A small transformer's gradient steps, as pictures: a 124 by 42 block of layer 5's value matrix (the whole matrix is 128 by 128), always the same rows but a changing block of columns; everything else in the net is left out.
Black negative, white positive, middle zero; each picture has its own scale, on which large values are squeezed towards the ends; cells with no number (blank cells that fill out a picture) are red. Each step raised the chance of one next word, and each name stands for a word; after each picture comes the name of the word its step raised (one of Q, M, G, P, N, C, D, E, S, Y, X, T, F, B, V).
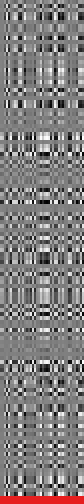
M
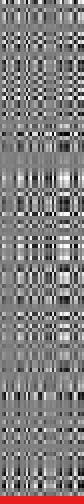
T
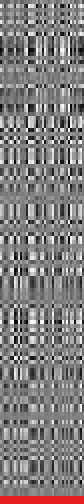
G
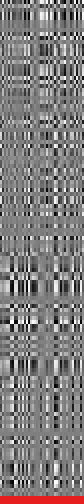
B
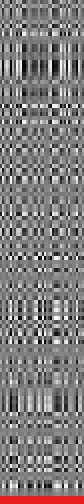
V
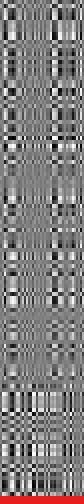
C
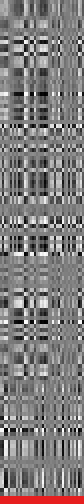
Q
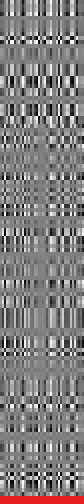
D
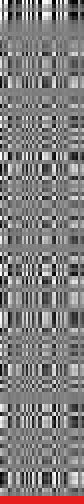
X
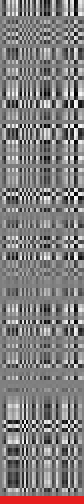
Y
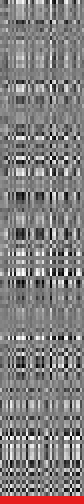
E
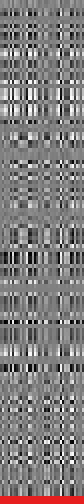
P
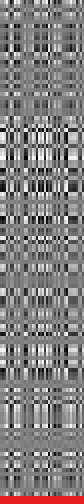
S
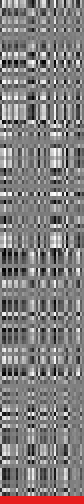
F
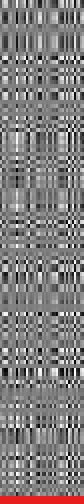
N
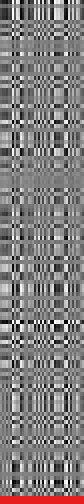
B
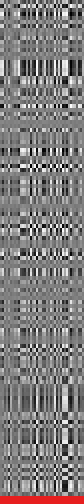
V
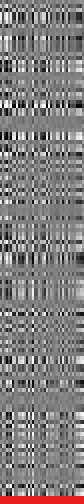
M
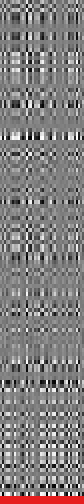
M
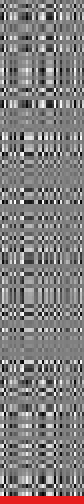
M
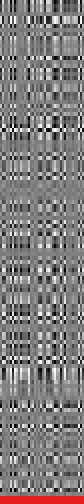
N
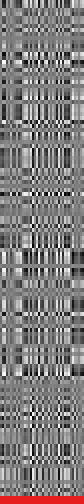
F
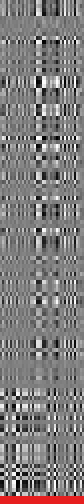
D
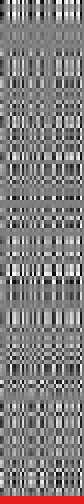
X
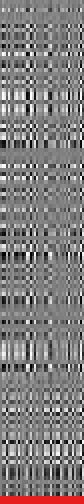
P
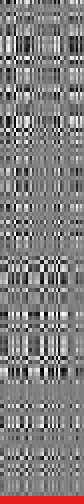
N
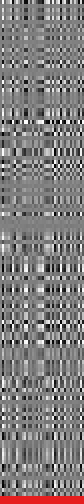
B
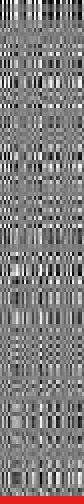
X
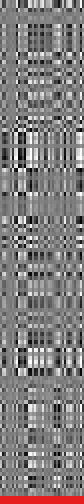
S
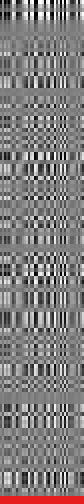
X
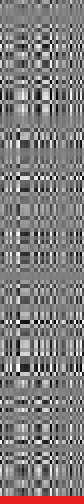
P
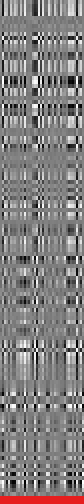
D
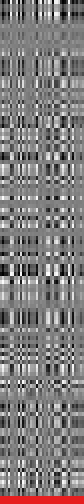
X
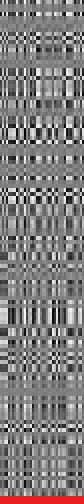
Y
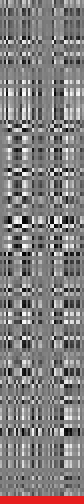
Q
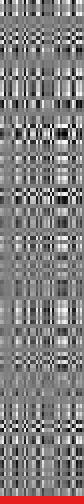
Y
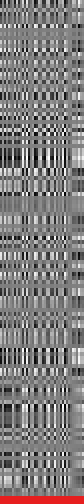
S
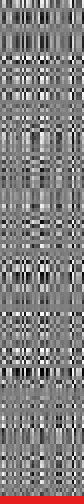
N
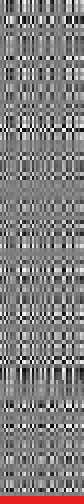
N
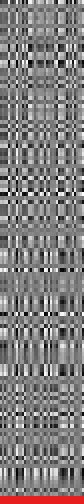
F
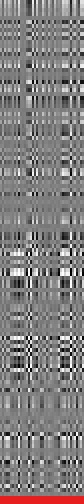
E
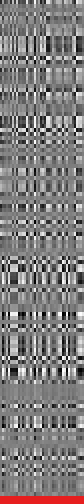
N
